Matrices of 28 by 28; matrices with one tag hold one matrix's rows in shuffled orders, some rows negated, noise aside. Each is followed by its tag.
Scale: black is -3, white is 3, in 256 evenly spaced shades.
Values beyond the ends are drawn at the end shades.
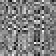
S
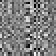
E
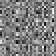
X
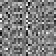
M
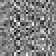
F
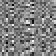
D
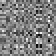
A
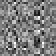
S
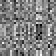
A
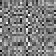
M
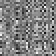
X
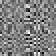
E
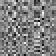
S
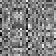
M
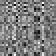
S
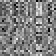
A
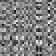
A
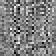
F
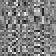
S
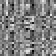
D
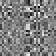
E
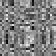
D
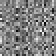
X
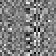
E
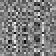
S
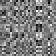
A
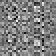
S
